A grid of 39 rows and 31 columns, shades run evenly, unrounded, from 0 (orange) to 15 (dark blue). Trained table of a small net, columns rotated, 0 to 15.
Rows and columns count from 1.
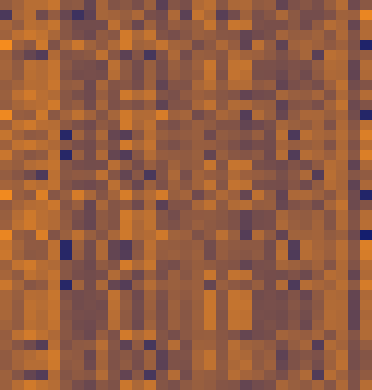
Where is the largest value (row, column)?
24, 31
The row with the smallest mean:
20
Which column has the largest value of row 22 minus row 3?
21
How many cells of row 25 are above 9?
4
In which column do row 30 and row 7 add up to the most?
30
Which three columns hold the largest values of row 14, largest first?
6, 25, 11
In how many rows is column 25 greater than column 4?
34
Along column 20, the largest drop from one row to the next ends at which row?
3
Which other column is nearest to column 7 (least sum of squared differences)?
22
